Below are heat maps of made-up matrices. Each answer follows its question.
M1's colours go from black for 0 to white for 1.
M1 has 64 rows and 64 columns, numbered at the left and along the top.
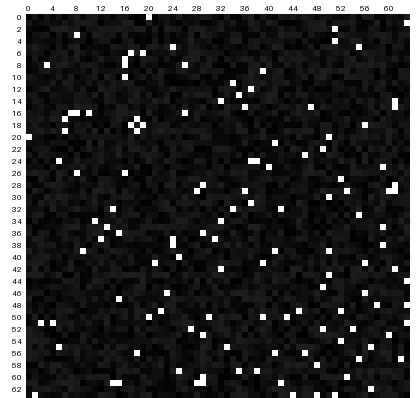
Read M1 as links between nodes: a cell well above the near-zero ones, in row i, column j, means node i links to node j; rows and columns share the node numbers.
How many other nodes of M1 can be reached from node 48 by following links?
7
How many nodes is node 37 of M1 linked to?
3
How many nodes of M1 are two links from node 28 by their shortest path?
6
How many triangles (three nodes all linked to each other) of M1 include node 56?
0
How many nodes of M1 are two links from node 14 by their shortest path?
5
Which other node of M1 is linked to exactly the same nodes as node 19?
node 17
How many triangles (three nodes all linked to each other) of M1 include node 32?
0
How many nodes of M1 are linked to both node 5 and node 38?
1
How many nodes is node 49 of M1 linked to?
3
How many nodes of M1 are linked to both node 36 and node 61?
2
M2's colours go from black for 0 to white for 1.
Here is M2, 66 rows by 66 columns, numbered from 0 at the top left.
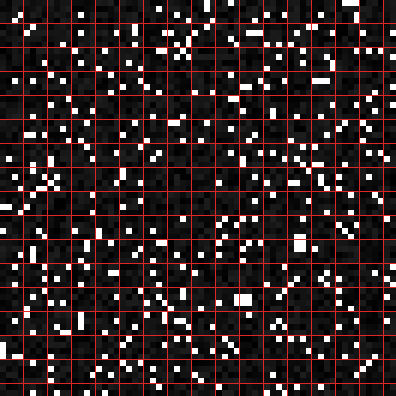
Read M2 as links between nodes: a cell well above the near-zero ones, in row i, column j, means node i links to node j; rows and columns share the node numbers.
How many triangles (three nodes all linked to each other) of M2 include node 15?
2
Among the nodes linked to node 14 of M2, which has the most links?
node 40
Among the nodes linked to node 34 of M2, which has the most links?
node 20
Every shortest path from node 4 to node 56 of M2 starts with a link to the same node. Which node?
node 22
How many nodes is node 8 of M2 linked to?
9
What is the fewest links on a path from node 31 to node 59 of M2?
2
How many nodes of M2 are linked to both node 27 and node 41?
4
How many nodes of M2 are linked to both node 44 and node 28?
0
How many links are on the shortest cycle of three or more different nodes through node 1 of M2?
6
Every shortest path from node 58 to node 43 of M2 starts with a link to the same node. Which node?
node 32
